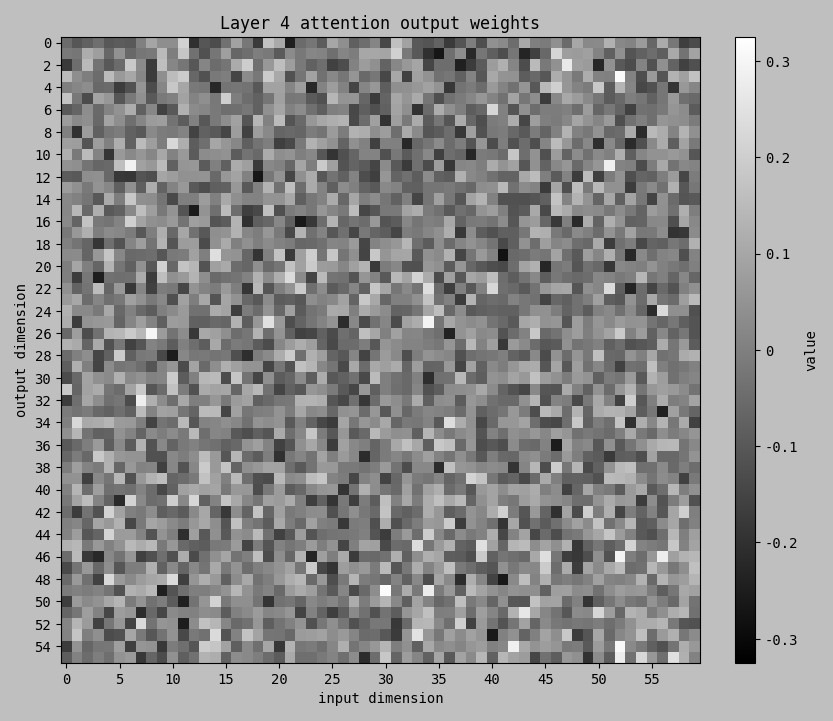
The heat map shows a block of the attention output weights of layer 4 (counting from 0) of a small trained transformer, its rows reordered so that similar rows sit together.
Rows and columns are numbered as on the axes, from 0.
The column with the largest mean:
14
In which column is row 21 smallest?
3
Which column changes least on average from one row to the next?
39
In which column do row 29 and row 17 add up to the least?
37
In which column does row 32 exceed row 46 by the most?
7
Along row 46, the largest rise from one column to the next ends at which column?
52
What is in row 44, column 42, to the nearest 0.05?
0
